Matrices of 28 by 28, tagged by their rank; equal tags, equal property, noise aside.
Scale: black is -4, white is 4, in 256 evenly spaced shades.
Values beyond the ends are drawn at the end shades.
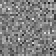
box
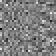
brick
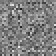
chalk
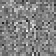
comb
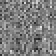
brick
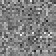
box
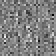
chalk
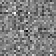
comb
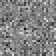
box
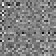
brick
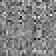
brick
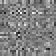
brick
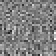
brick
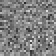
chalk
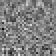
comb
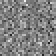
chalk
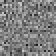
chalk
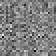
chalk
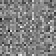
chalk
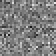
comb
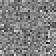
comb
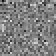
comb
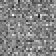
comb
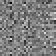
brick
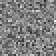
box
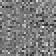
chalk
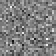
comb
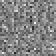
comb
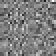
brick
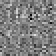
chalk
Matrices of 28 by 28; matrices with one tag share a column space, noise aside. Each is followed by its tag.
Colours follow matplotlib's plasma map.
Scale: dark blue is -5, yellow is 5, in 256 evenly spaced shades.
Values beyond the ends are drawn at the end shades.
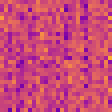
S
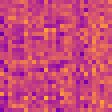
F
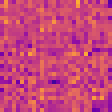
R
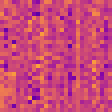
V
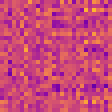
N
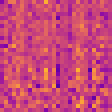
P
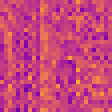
S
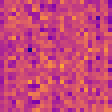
S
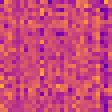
N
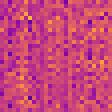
V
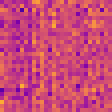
N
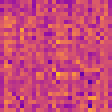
F
